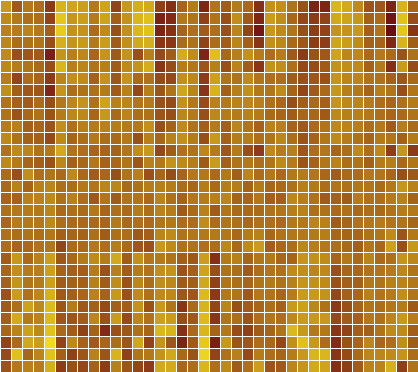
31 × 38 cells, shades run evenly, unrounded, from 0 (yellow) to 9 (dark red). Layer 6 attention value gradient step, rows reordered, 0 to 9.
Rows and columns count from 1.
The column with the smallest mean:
37
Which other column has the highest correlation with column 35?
30
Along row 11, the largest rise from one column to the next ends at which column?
15
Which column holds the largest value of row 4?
36
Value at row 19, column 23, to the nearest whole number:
5
